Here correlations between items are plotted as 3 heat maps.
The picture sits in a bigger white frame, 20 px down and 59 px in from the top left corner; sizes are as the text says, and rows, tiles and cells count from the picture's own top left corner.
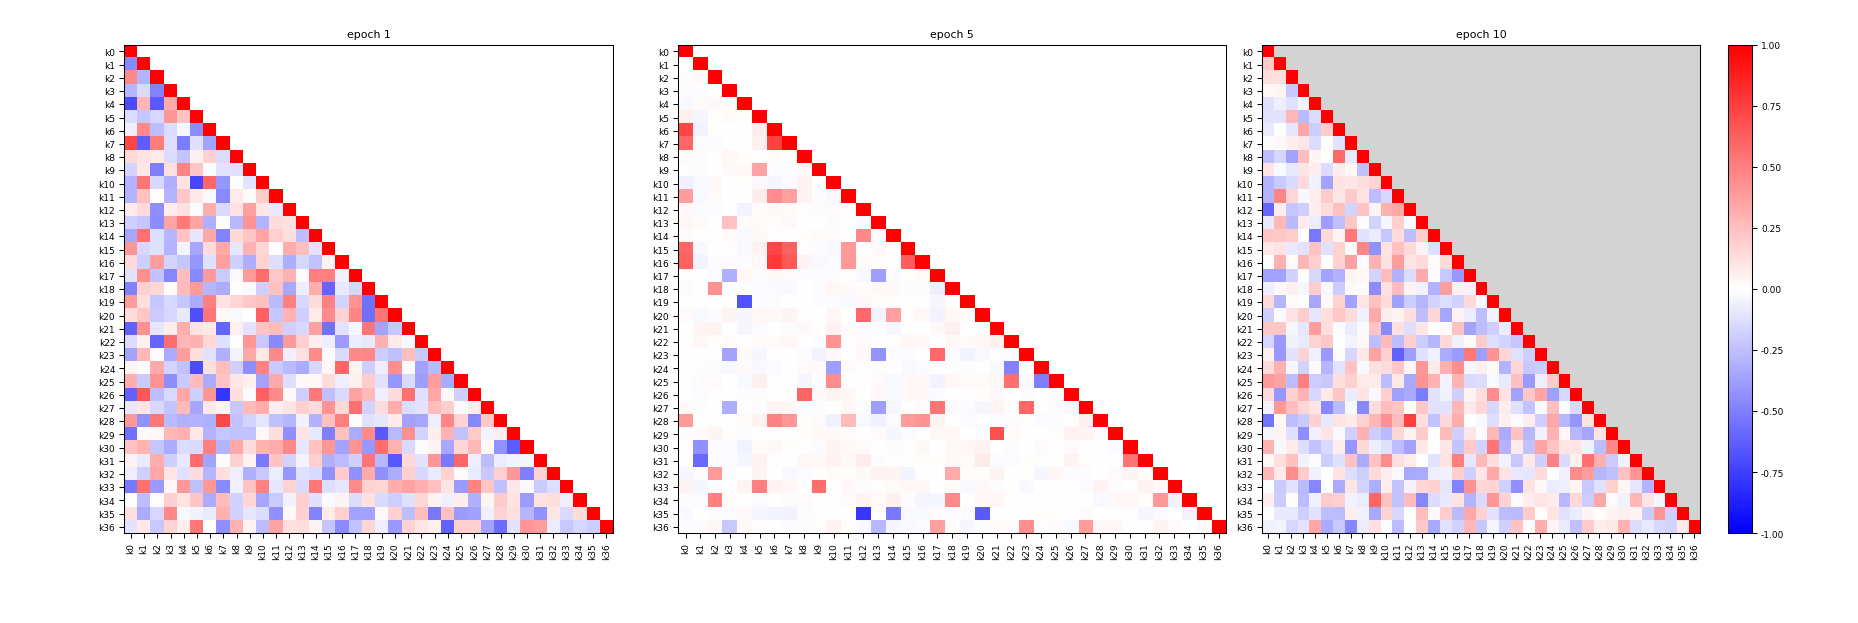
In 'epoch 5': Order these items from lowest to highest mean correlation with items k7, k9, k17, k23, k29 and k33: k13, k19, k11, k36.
k13, k19, k11, k36
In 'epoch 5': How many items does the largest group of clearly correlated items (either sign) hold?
7
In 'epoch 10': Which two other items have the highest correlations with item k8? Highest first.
k6, k15
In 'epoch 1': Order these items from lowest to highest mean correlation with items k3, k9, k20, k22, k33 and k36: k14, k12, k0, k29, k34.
k0, k29, k34, k14, k12
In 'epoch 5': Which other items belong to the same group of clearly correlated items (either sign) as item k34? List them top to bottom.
k2, k18, k32
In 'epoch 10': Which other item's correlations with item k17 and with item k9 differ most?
k34
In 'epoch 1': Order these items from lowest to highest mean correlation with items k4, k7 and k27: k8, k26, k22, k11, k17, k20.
k8, k26, k11, k22, k20, k17
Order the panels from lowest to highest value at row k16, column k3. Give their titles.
epoch 1, epoch 5, epoch 10
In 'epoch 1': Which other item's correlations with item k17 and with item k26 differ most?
k15
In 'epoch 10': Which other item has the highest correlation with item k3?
k25
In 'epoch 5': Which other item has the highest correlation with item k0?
k6
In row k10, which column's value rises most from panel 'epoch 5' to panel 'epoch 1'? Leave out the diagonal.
k24
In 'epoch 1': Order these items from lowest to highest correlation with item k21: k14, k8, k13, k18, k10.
k13, k8, k10, k14, k18
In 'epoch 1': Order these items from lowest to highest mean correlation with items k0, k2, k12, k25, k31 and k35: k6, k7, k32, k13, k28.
k6, k13, k32, k28, k7
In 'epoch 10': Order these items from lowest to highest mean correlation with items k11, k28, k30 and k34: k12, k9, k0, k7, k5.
k0, k7, k5, k9, k12
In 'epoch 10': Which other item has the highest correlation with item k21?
k4
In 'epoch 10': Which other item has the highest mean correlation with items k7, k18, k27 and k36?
k31
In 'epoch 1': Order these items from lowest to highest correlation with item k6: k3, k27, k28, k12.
k28, k3, k27, k12
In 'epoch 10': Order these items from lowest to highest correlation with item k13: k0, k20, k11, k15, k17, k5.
k5, k20, k0, k15, k11, k17
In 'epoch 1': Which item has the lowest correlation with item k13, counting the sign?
k2
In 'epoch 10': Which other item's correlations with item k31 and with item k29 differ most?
k27
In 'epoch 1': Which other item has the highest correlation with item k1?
k26
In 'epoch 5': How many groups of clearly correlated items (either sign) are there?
10
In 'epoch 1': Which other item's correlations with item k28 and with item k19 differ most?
k30
